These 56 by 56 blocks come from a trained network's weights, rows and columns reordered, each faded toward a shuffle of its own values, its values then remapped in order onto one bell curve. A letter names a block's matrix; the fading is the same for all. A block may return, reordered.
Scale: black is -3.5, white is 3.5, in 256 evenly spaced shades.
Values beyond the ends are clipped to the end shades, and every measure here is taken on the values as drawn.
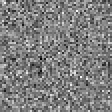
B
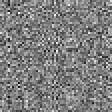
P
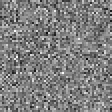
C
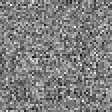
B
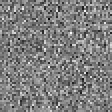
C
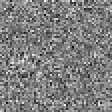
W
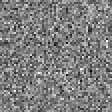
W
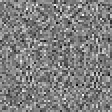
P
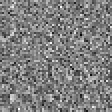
P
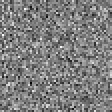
B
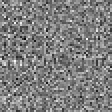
P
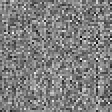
P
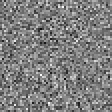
W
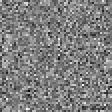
C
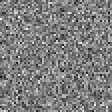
W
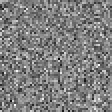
C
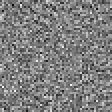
C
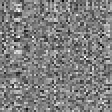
P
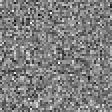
C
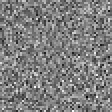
C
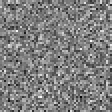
P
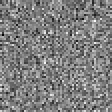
P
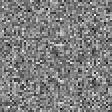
C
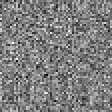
P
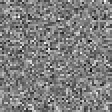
B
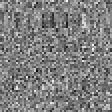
P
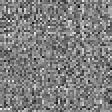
P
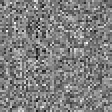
P
